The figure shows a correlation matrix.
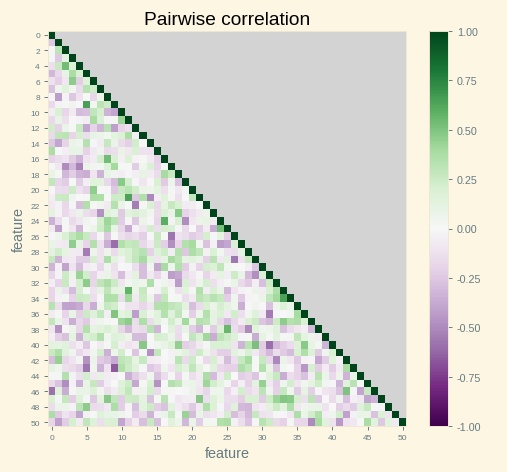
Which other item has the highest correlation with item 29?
40
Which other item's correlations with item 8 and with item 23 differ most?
25
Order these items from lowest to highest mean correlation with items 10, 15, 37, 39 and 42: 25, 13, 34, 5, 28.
5, 25, 34, 13, 28
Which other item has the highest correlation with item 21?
11
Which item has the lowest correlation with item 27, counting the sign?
9
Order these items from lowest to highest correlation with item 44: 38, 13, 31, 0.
13, 0, 31, 38
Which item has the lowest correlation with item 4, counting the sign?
17
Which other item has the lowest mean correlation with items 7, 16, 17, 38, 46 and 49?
4
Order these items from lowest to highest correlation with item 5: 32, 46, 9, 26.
46, 26, 32, 9
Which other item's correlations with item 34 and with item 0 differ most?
33
